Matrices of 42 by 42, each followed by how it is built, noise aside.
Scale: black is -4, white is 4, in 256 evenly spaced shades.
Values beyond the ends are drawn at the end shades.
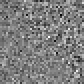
upper triangular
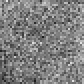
smooth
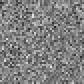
noise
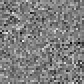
block diagonal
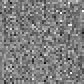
uneven columns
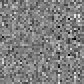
uneven columns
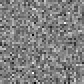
uneven columns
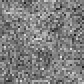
smooth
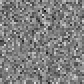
noise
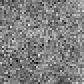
smooth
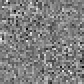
block diagonal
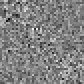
block diagonal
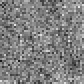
smooth
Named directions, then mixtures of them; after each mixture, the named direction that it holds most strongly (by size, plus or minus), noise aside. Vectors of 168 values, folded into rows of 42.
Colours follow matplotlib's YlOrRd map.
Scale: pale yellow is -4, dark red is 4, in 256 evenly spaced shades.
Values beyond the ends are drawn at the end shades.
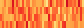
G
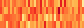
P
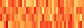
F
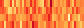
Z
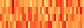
G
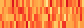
G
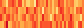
F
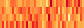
G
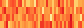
F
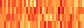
P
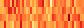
Z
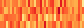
P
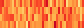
G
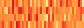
G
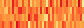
G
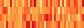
P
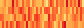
G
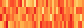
F
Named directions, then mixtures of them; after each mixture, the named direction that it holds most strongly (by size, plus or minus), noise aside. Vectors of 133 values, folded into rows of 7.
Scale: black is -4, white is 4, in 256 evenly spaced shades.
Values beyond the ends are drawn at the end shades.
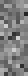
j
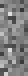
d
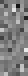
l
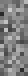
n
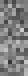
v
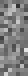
l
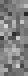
j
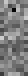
l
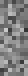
v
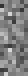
d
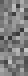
l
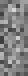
n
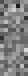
l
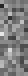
d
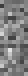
d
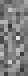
n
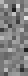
l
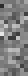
j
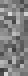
d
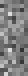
d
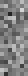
d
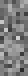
n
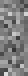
j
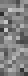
n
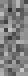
n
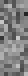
j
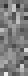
l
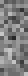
d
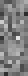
j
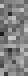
d
